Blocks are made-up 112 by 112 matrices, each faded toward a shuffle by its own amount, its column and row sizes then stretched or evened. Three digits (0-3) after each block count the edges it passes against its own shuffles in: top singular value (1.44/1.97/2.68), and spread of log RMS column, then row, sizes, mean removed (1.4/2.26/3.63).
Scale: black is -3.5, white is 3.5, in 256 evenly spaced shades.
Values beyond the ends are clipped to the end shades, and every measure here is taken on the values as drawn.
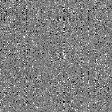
2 2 1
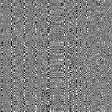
3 3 1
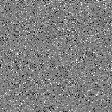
2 0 1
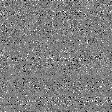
0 1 2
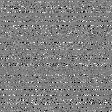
1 0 3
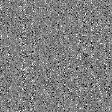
0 2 0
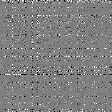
1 2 3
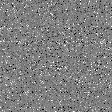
0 0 1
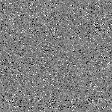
0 1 1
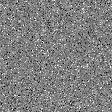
1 0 0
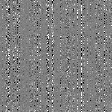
2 3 1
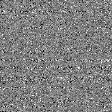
0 1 2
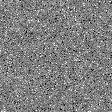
0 0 0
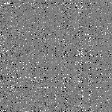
0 2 2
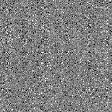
2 1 1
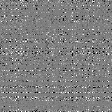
1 2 3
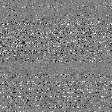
0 0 3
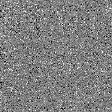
1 1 1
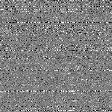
2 0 3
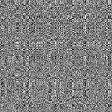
3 2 2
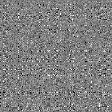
2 2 2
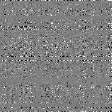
1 2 3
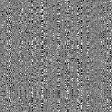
3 3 1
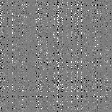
2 3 2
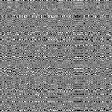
3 0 3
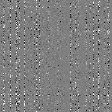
2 3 1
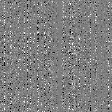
0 3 1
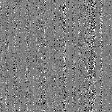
0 3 1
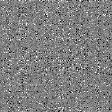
1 2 2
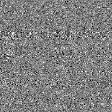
1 1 2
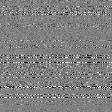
3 0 3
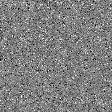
0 0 1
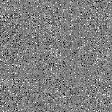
1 2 1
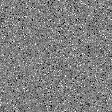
1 1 0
